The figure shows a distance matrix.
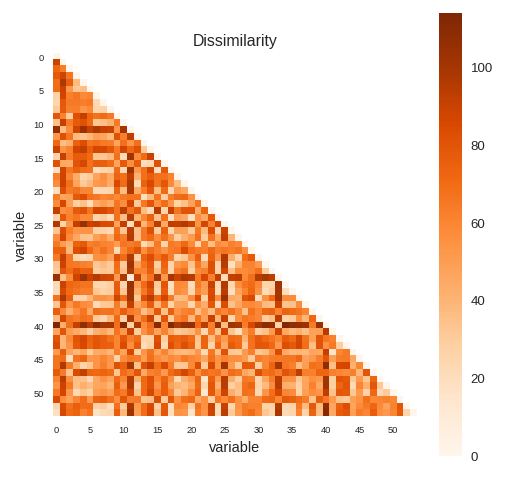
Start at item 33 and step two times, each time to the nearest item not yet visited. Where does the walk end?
25
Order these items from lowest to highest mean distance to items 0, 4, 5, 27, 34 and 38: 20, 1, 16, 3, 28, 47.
20, 3, 28, 16, 47, 1
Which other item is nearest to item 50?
22
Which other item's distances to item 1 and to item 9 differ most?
29
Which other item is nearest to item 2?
45
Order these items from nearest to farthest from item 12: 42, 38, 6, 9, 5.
5, 6, 38, 42, 9
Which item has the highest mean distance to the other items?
40
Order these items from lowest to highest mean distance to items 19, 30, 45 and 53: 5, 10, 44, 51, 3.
44, 5, 3, 10, 51
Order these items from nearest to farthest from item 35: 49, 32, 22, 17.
17, 32, 49, 22
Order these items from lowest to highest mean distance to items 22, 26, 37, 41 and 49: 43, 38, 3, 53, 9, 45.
53, 3, 45, 38, 9, 43
